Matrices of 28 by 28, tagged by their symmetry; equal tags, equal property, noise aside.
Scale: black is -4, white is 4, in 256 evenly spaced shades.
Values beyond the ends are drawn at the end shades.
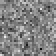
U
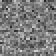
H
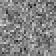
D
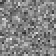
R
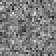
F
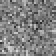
U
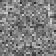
H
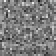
H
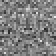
H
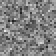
R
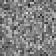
F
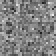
F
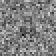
H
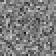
U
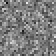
U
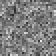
R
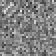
R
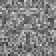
H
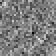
R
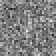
D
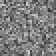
D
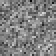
R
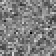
R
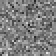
U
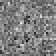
F
